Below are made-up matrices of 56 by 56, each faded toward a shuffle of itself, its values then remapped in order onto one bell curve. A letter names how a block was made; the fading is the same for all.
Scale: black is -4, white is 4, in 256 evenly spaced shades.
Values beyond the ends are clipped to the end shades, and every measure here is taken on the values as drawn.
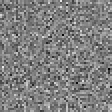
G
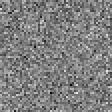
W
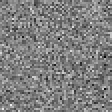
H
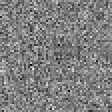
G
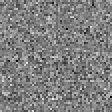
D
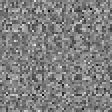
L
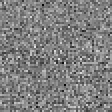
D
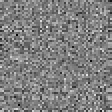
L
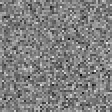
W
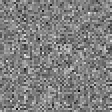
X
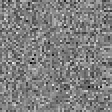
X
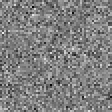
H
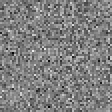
G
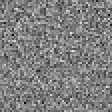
W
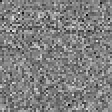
H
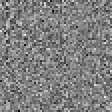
G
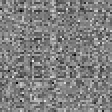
L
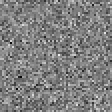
D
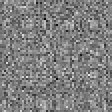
X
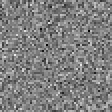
H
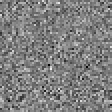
H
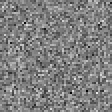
W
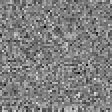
H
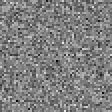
D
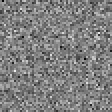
D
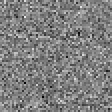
D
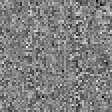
G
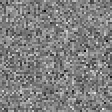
H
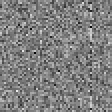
G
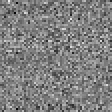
H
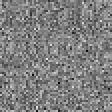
X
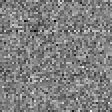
D
